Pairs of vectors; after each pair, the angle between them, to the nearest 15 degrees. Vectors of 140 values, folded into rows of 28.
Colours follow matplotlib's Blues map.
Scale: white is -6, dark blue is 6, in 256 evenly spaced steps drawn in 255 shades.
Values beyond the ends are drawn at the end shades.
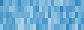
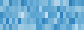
60 degrees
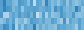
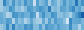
75 degrees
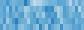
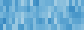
105 degrees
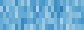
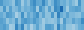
30 degrees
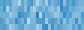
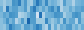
165 degrees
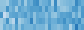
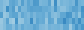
30 degrees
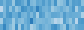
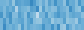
60 degrees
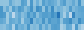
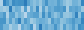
90 degrees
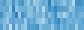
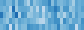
30 degrees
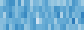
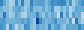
165 degrees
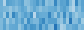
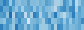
120 degrees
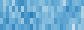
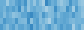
45 degrees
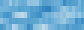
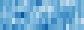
135 degrees
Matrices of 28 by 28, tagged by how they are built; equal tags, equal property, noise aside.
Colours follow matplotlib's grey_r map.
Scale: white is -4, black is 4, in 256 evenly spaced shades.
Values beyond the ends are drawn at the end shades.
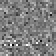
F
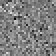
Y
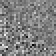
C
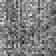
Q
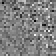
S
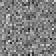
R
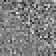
S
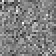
Y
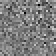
S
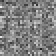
Q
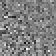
C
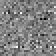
F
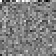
F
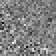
C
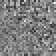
S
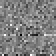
F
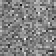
R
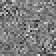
Y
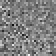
C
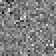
Y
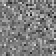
S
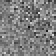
S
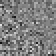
C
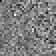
S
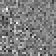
C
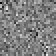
Y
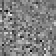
C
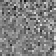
S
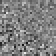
C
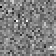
Y
